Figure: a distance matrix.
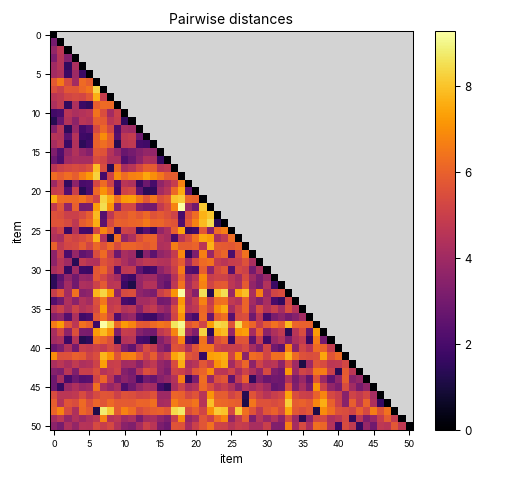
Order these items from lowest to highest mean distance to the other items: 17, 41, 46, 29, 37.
29, 46, 17, 41, 37
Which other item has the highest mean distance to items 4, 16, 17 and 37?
18
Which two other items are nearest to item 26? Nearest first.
8, 17
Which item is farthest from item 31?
21
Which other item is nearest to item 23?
24
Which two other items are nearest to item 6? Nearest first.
48, 37
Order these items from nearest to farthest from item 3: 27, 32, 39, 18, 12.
32, 12, 39, 27, 18
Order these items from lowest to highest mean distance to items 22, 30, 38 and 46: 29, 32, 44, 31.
44, 31, 32, 29
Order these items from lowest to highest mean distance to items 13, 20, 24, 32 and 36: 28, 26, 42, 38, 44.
44, 28, 38, 42, 26
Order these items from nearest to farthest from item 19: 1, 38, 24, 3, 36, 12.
12, 36, 3, 38, 1, 24
